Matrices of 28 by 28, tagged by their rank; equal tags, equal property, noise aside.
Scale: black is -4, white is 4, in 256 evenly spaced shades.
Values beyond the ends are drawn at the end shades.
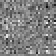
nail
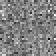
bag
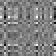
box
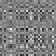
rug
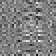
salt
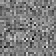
bag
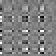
box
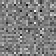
nail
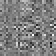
nail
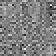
nail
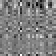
rug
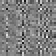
salt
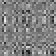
rug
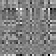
rug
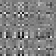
rug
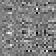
nail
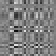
box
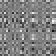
rug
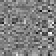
nail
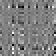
rug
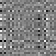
rug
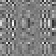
rug
